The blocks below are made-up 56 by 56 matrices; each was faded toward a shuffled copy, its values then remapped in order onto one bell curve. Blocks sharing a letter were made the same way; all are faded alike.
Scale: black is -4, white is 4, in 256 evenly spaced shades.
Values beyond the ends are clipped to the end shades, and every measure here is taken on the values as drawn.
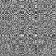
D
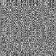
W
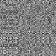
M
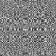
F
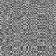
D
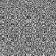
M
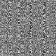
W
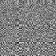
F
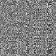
W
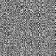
W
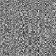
W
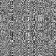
W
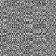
D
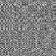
F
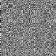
W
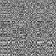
F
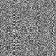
W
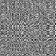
D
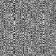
W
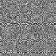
F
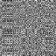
M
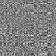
F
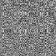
W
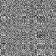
M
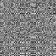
F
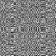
D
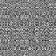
F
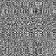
F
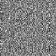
W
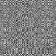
D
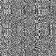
W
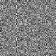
W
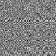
F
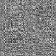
W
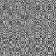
D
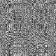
W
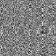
W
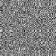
M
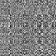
D
